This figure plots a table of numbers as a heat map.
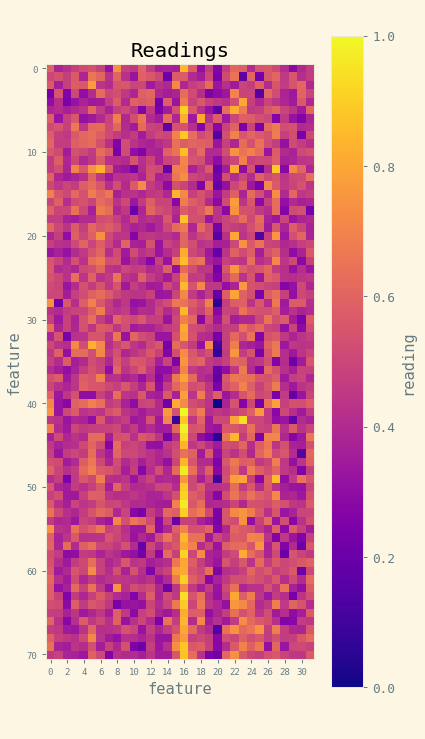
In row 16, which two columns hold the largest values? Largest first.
22, 16
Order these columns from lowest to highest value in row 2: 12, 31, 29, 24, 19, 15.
12, 31, 24, 29, 19, 15
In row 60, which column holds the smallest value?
30
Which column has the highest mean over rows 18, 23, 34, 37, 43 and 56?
16
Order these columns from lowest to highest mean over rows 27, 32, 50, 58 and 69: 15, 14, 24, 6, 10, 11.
11, 10, 14, 6, 15, 24
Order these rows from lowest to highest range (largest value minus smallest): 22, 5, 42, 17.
17, 22, 5, 42
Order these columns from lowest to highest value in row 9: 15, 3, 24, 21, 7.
7, 21, 24, 3, 15
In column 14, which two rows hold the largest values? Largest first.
41, 42
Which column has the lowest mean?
20
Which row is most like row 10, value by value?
53
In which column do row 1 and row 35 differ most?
23
